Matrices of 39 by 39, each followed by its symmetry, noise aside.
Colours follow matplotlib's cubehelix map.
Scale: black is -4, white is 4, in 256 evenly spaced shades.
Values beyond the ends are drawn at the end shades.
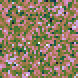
symmetric.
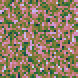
antisymmetric.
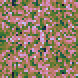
mirrored top to bottom.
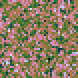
symmetric.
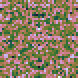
mirrored left to right.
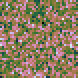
no symmetry.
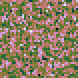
no symmetry.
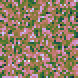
antisymmetric.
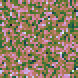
antisymmetric.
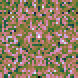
mirrored left to right.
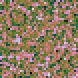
symmetric.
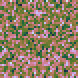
mirrored left to right.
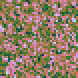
antisymmetric.
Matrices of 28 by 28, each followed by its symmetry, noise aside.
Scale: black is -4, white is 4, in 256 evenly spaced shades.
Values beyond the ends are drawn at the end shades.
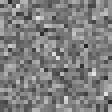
symmetric across the other diagonal.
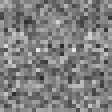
mirrored left to right.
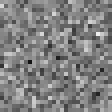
symmetric.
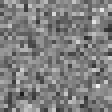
antisymmetric.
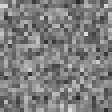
mirrored left to right.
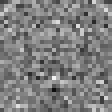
mirrored left to right.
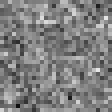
antisymmetric.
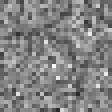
symmetric across the other diagonal.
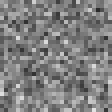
mirrored left to right.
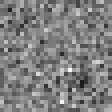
symmetric.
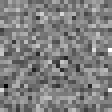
mirrored left to right.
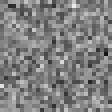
no symmetry.
